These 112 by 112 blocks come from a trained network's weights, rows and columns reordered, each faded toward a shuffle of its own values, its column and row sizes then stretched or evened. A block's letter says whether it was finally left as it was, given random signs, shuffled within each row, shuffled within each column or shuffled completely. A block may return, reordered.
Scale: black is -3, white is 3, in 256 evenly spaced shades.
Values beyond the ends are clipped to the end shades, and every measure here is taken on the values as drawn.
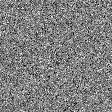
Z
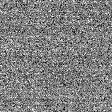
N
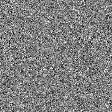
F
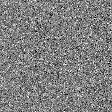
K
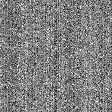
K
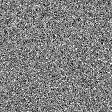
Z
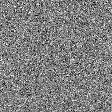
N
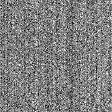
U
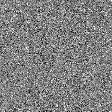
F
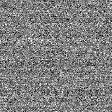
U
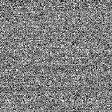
U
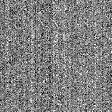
U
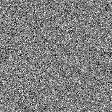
K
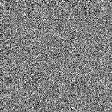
U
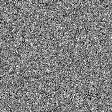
N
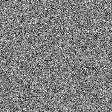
N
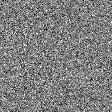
K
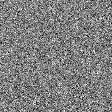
N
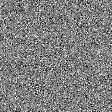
F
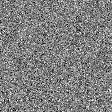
N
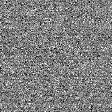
U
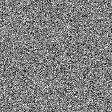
K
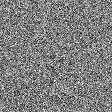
Z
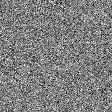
Z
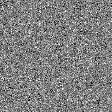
F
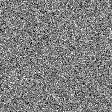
Z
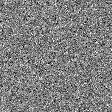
Z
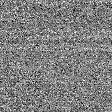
N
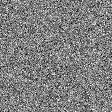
Z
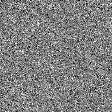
F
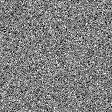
Z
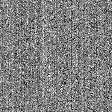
K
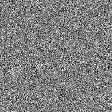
U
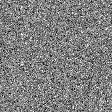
Z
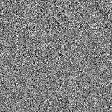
U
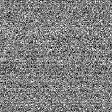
U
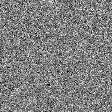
N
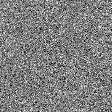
K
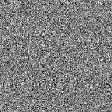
U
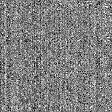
U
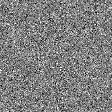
K
